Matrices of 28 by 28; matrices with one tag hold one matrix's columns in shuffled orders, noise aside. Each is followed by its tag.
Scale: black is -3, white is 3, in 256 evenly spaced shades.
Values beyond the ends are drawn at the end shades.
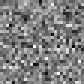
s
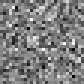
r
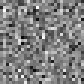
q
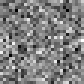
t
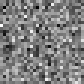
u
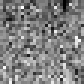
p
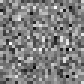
r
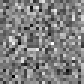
r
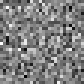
r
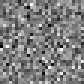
s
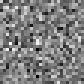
r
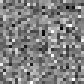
u
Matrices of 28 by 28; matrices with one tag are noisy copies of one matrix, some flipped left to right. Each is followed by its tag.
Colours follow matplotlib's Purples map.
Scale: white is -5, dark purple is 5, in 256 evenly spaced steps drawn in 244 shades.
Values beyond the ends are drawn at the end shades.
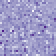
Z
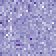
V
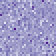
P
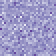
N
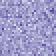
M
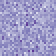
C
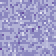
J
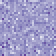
P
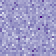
N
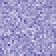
Z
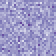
C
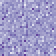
P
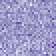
P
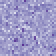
J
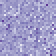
N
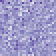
V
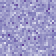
J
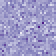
J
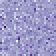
N
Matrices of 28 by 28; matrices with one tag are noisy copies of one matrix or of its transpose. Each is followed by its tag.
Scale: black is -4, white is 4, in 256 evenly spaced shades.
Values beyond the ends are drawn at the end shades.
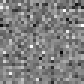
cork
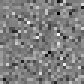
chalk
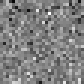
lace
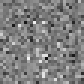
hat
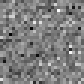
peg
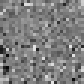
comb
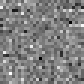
cork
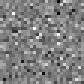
chalk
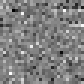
cork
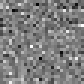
cork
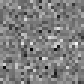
hat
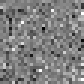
lace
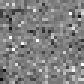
lace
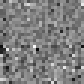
comb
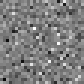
chalk
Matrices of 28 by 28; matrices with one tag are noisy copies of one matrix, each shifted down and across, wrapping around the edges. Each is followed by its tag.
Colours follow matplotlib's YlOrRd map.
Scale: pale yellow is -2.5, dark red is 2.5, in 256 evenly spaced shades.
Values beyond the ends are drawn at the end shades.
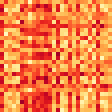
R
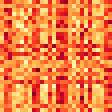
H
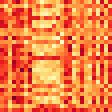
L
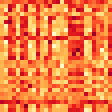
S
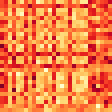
R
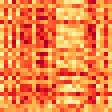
L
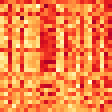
S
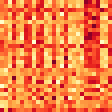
S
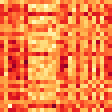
L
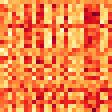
S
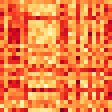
L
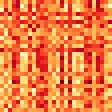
H
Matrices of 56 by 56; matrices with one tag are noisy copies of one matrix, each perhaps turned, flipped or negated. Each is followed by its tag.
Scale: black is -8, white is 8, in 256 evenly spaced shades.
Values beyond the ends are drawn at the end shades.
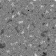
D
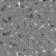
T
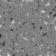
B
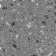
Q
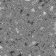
B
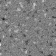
T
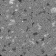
D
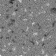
D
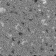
D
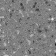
T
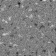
T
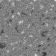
D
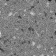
Q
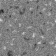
D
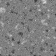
D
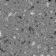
Q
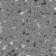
B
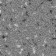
T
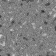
B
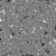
B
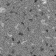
D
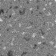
D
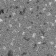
D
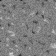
D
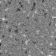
T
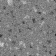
D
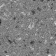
Q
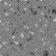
D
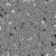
B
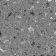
Q
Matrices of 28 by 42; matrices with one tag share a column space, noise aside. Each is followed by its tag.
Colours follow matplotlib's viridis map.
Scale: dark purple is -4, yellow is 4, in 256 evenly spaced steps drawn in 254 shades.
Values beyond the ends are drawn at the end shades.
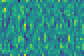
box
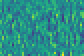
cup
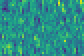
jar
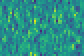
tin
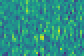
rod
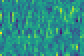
tin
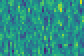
jar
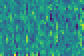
cup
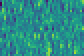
jar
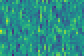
tin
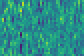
jar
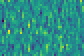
tin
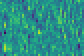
tin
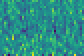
rod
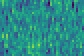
jar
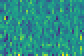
rod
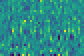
rod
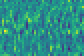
tin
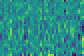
rod
